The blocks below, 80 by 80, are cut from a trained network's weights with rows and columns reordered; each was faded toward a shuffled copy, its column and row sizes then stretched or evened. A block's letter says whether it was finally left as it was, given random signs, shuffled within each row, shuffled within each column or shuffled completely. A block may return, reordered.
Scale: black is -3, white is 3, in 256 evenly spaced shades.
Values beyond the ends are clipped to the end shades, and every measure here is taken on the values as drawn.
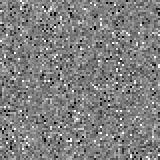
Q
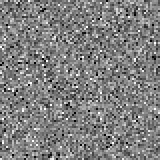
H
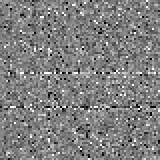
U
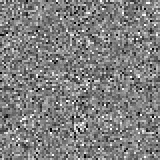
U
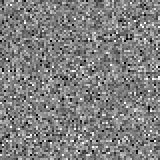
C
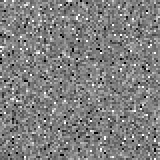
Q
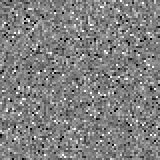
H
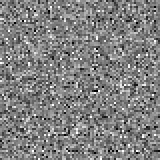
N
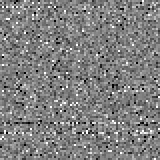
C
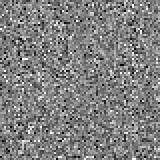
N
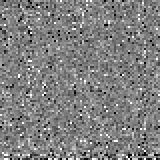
N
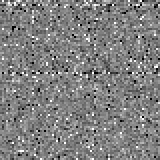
N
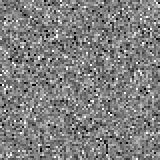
H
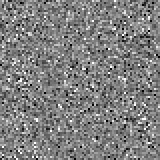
Q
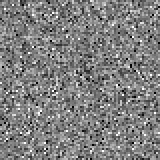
H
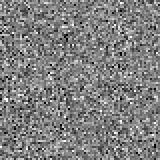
N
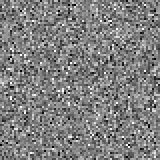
Q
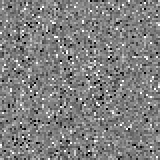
Q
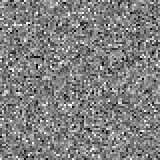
C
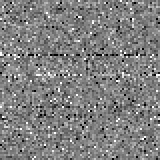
C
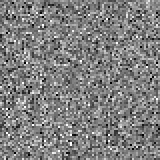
U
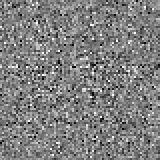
N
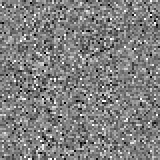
Q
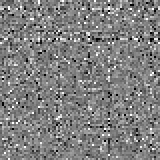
U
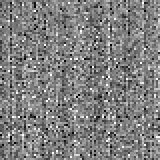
U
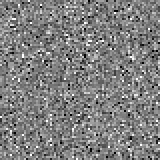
Q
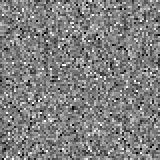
H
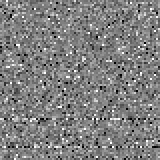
C
